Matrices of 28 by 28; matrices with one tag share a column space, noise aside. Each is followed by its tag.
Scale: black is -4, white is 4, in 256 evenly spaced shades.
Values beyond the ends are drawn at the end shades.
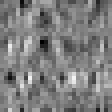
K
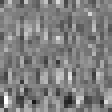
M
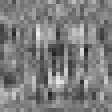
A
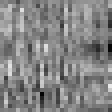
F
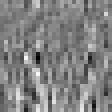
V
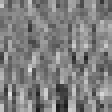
V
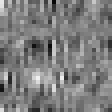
K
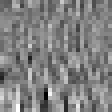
V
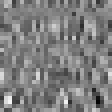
M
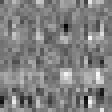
M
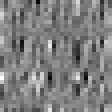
K
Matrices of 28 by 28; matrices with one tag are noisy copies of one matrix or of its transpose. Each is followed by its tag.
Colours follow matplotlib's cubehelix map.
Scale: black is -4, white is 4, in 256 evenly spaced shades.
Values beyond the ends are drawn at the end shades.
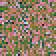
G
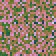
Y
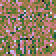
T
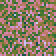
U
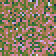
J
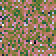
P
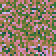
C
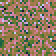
G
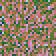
P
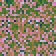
G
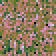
T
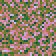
Y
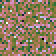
P
